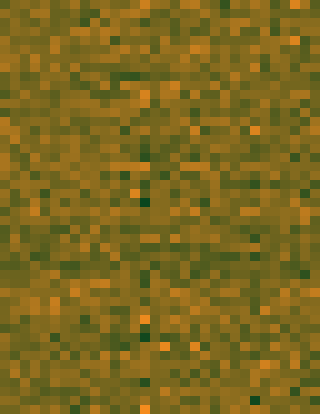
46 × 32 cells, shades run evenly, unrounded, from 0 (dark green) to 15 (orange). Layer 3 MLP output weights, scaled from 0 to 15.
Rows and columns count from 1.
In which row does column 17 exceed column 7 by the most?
39
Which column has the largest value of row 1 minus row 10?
30
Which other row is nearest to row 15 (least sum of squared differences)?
8
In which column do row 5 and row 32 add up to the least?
15
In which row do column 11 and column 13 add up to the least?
20
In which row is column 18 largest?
10
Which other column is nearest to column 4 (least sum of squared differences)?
19
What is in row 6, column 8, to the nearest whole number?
6
